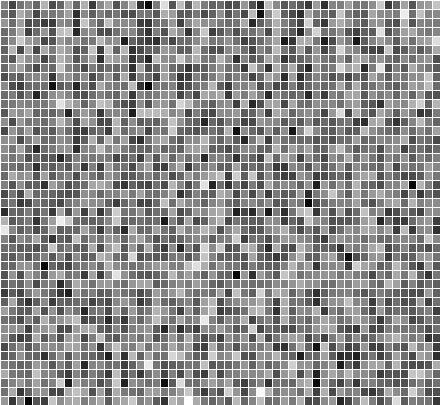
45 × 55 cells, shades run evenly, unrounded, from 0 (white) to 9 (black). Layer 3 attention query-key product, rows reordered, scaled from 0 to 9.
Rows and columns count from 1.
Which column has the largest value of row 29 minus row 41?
19
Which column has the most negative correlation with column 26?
52
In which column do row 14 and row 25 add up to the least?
8
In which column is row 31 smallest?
15
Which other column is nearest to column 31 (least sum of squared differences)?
42
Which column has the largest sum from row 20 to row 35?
40
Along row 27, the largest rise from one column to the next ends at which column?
31
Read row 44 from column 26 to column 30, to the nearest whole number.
7 5 6 2 4
